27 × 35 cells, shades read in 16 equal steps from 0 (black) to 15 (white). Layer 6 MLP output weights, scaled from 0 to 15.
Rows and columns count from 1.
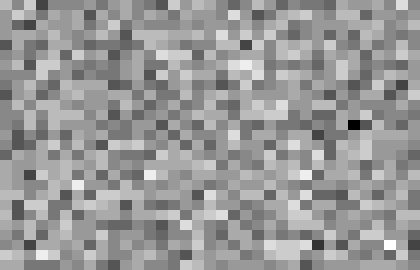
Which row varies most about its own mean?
25
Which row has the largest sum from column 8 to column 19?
22
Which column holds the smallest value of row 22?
2
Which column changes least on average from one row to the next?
1
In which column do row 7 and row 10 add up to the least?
33
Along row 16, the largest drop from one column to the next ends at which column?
28
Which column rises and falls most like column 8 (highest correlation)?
32
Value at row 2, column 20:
13
